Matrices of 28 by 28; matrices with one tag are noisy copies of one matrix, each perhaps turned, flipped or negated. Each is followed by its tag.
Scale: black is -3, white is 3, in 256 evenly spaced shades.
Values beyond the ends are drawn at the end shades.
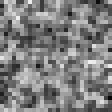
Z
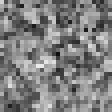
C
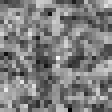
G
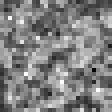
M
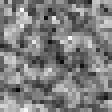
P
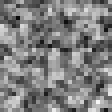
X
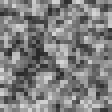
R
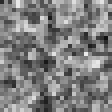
C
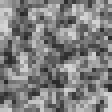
P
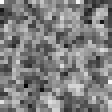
Z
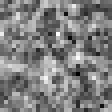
C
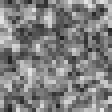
Z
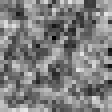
M
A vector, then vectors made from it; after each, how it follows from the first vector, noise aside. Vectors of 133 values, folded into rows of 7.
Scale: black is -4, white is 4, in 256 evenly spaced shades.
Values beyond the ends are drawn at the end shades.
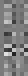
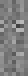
reversed, shrunk.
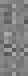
negated, shrunk.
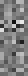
reversed.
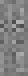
reversed, shrunk.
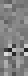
partly zeroed.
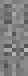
negated, shrunk.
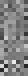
wrapped around, negated.
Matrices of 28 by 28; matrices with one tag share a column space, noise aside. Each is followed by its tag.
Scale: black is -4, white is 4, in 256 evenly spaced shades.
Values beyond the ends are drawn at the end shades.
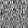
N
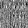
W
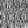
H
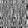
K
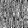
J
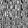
N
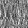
K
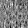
H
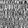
N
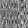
H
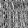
W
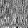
K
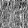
W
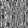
W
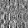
H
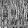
K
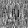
K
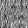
H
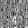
J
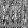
K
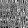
J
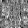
J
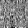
J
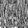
K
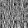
H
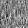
K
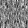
H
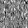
N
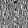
N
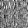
W
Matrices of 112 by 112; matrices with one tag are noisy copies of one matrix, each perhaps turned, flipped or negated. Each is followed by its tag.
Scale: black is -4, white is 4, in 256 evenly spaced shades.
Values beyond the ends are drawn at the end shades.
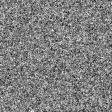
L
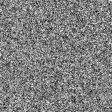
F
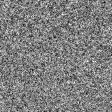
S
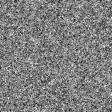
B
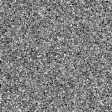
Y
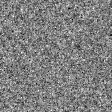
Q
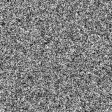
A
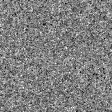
Q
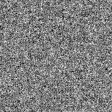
L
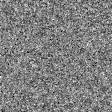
Q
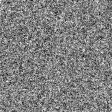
F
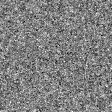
Q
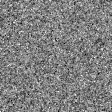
Y
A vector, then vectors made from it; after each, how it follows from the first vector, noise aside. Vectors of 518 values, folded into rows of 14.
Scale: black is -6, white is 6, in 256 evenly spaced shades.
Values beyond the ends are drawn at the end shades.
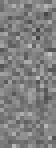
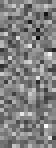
scaled up.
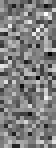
negated, scaled up.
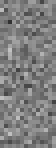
reversed, negated.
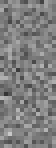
reversed, negated.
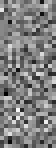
reversed, negated, scaled up.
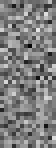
negated, scaled up.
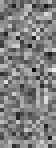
negated, scaled up.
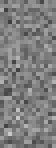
reversed, negated.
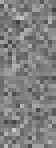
wrapped around, negated.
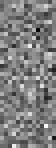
scaled up.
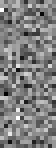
reversed, negated, scaled up.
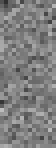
wrapped around, negated.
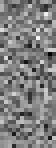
negated, scaled up.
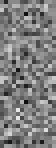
reversed, negated, scaled up.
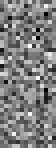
scaled up.
